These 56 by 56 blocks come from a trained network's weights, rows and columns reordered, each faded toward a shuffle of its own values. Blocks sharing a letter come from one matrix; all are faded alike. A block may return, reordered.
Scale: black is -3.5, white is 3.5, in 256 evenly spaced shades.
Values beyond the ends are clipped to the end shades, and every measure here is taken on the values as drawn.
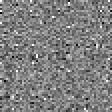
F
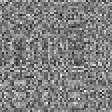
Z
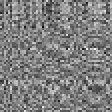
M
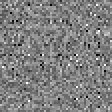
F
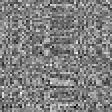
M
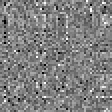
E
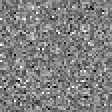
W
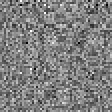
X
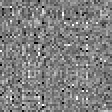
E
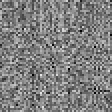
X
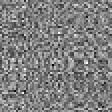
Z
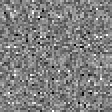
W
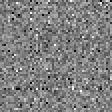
F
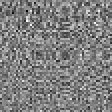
Z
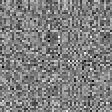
M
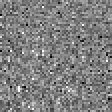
F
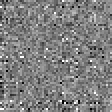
W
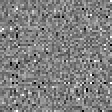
F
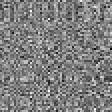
Z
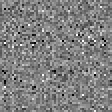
F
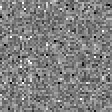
F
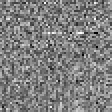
X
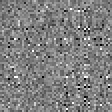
W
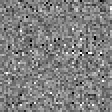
W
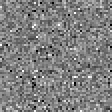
W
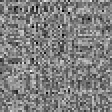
X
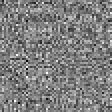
Z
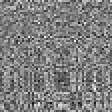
M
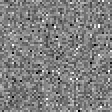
F
